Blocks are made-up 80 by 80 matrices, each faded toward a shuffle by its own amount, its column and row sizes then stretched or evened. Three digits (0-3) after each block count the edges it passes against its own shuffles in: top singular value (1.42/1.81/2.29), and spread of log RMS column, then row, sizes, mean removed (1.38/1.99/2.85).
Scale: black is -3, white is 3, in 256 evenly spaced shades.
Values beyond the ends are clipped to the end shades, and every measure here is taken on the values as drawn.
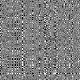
3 3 2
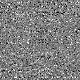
1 0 2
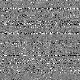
2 0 3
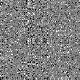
2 2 0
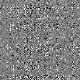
0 3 3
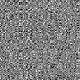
3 1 1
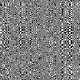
3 3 1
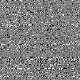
1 1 3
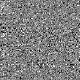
1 1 2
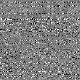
2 1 3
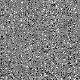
1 2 1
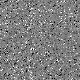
0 1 1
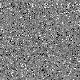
0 1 1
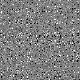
0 2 2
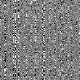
3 3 1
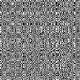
3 3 2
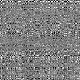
3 0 3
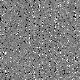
0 2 0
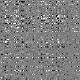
2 2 3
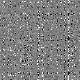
1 3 2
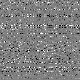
2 0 3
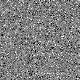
1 0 1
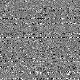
1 1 3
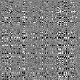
3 3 3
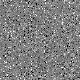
0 2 1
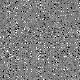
0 2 2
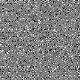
2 1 2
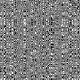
3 3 0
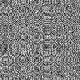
3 0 0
